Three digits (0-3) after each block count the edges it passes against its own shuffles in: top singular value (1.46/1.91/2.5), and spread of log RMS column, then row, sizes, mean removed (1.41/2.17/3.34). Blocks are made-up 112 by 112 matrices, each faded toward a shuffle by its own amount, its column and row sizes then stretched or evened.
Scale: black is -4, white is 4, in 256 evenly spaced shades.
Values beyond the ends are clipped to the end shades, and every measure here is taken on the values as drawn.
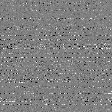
1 0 3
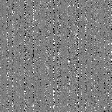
0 3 0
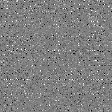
0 1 2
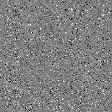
2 1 1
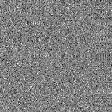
2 0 0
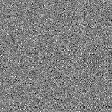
2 0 1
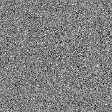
1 1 1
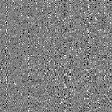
3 2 1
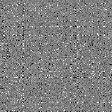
2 2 2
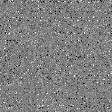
0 1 2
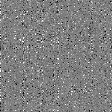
2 2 1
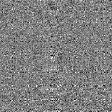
2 2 2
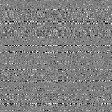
3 0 3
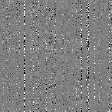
2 3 1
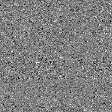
1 1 2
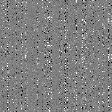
0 3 0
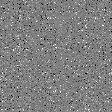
1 1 1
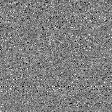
0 0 2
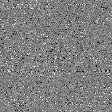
1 0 2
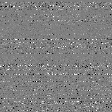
1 0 3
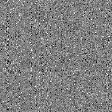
1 2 0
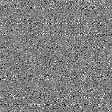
2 0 2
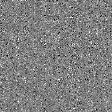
0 2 1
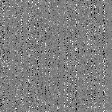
0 3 0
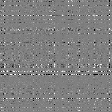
3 2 3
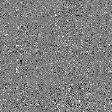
0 2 2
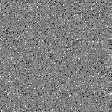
2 0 1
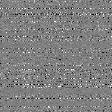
2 1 3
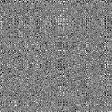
3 2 2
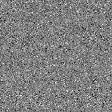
1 0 1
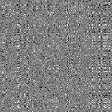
3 2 1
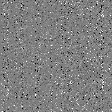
0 2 0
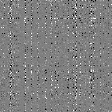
2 3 2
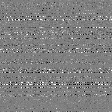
2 0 3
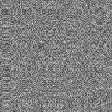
3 0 0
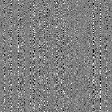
3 3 0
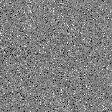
1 1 0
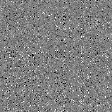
1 2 1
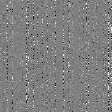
1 3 0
